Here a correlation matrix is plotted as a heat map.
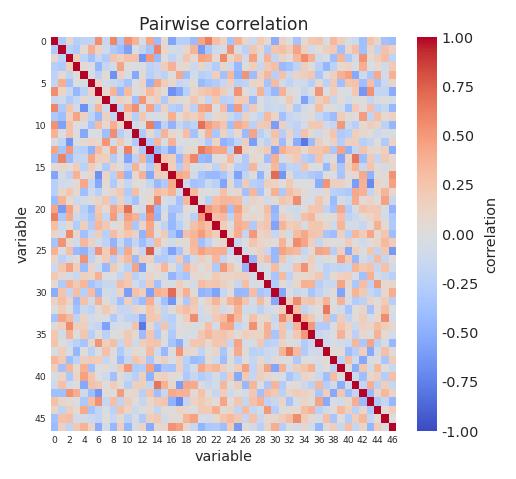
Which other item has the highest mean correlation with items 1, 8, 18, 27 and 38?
11
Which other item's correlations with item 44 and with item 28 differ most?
43
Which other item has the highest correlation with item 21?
0
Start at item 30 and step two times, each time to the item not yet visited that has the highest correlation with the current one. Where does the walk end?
46
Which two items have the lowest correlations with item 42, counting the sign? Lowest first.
6, 38
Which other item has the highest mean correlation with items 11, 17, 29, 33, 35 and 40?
34
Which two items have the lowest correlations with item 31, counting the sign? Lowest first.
16, 30
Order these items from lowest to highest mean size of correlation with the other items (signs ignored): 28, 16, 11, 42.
28, 11, 42, 16
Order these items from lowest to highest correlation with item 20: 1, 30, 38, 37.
1, 30, 38, 37
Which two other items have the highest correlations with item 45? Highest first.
33, 19
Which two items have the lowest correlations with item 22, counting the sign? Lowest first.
30, 16
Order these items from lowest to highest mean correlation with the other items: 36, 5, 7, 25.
5, 7, 36, 25
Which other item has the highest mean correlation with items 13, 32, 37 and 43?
25
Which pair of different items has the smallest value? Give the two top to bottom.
12, 34
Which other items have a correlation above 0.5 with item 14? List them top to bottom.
1, 19, 41
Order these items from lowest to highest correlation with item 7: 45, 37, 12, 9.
45, 9, 37, 12
